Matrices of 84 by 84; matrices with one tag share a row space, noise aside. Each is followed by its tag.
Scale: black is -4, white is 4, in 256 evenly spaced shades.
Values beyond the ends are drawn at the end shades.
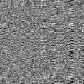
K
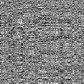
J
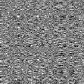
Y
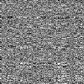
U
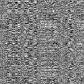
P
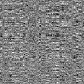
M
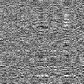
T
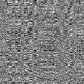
P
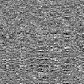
T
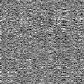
U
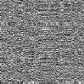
J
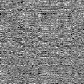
J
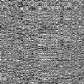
J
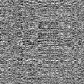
J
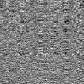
T
